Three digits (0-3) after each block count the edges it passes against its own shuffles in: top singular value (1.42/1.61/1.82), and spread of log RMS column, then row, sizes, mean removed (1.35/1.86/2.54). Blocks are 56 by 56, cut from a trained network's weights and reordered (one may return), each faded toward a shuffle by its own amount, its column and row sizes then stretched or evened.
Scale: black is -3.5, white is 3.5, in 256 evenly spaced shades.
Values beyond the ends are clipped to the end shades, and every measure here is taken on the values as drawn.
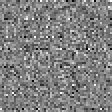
2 1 2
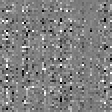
0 3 2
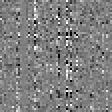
2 3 1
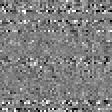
2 0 3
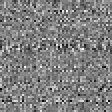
3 0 3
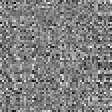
3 2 2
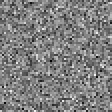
0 0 0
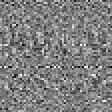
2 1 2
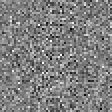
1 2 0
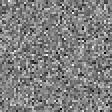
0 1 0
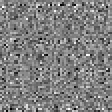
2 1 3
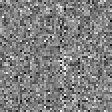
1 2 1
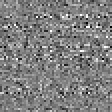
0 1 3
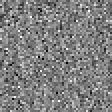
0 0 0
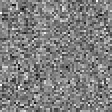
2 1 0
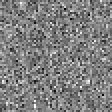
2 1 0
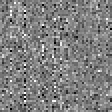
1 3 0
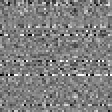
3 0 3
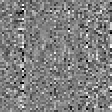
3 3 1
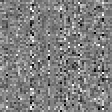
1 3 0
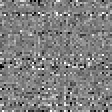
0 2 3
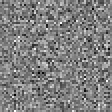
1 2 0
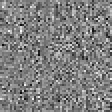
3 2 1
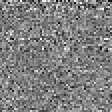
1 0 2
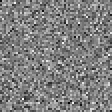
1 0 0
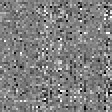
0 3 2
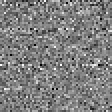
0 0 2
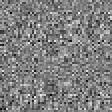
3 0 2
